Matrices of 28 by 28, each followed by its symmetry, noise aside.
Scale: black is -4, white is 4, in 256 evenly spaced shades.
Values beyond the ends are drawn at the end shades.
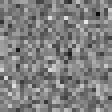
antisymmetric.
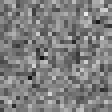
no symmetry.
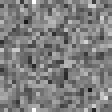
mirrored top to bottom.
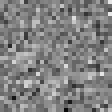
symmetric across the other diagonal.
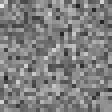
symmetric.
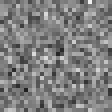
antisymmetric.
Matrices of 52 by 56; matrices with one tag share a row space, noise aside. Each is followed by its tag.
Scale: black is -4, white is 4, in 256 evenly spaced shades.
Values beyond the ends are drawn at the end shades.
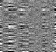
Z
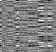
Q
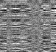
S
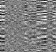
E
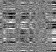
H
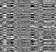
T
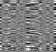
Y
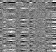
H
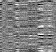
Q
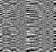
Y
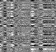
T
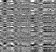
T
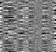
Z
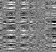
H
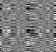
Y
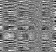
Z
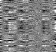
Z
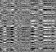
T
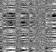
H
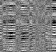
H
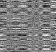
S
